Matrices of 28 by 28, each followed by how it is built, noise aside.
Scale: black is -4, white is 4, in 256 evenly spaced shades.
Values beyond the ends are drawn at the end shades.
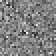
block diagonal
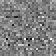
uneven rows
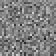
blocks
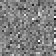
uneven columns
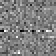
uneven rows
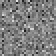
uneven columns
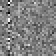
uneven columns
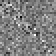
banded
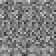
repeating columns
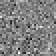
uneven rows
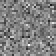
low rank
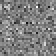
uneven rows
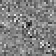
banded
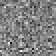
low rank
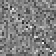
banded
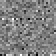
uneven rows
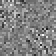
block diagonal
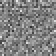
repeating columns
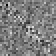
banded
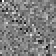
banded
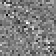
banded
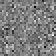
uneven columns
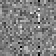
uneven columns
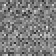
repeating columns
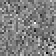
block diagonal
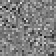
block diagonal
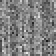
blocks
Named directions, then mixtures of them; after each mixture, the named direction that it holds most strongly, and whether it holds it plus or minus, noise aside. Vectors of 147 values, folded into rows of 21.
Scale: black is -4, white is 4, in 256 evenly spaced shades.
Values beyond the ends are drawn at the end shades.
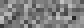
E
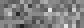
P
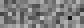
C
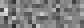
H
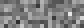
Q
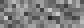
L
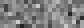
Q, minus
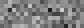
P, minus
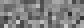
Q, minus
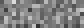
C, minus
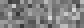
P, plus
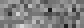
P, minus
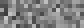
H, minus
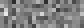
H, plus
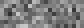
P, minus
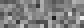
Q, plus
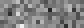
P, minus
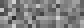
H, minus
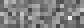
C, minus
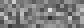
C, minus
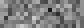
P, minus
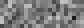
E, plus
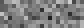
L, plus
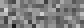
H, plus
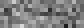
P, minus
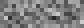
L, plus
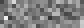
L, plus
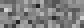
Q, plus
